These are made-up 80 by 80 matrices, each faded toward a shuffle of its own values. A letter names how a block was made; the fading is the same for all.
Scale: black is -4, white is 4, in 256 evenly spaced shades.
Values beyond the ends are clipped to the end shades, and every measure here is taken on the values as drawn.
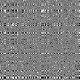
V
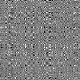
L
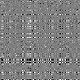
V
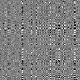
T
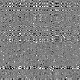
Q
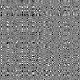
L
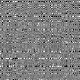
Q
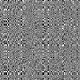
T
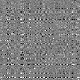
Q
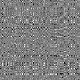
L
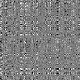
L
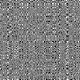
L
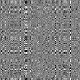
T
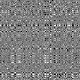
Q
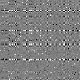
V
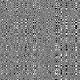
T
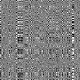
T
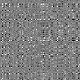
L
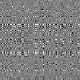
Q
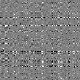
Q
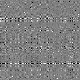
Q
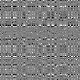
V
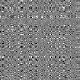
L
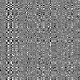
T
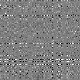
Q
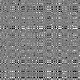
V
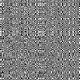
T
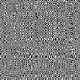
L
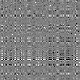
V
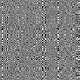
T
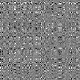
L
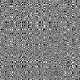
L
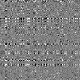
Q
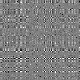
V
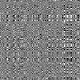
T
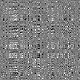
L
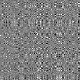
L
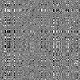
T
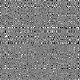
Q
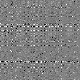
Q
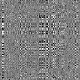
T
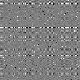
V
